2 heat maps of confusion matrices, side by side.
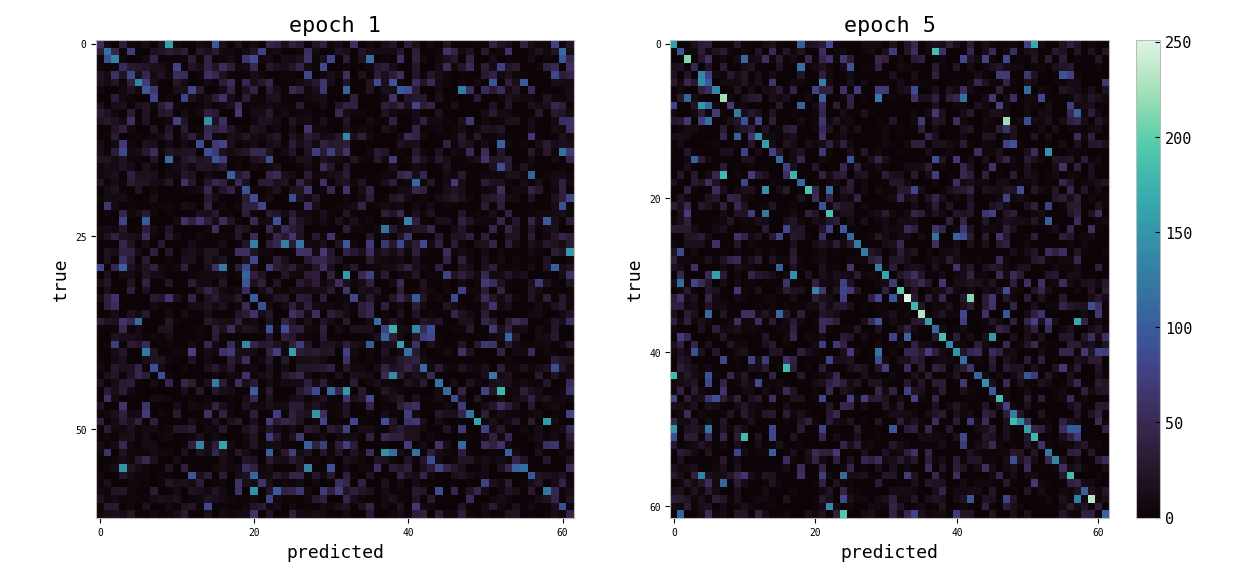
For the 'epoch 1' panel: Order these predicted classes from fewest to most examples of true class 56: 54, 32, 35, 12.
54, 35, 32, 12
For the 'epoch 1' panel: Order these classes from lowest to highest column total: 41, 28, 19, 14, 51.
28, 51, 14, 19, 41
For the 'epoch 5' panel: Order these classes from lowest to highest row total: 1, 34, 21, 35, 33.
21, 34, 1, 35, 33
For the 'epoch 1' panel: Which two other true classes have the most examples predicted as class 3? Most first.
55, 29
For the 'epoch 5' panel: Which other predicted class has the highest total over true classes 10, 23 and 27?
47
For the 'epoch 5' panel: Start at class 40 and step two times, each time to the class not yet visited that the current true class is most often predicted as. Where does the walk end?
15
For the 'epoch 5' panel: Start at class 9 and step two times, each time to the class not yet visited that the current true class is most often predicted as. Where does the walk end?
7
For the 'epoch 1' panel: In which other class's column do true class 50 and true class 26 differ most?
24
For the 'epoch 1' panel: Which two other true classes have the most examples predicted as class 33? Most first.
49, 0
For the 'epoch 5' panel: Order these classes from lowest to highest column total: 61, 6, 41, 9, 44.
61, 6, 44, 9, 41
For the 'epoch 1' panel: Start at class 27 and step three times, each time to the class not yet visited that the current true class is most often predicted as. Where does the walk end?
25
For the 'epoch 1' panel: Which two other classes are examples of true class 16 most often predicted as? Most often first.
52, 29
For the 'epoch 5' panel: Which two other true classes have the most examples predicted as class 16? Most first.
42, 24
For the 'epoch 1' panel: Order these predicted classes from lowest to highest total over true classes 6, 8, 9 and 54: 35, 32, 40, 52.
35, 52, 40, 32
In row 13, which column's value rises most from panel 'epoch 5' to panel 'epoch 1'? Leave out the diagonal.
52
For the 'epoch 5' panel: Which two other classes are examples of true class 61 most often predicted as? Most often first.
24, 1
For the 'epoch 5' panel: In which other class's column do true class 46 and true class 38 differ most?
45
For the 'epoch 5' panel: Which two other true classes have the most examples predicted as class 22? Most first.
60, 19
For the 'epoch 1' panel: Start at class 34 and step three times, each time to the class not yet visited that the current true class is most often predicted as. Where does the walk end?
14
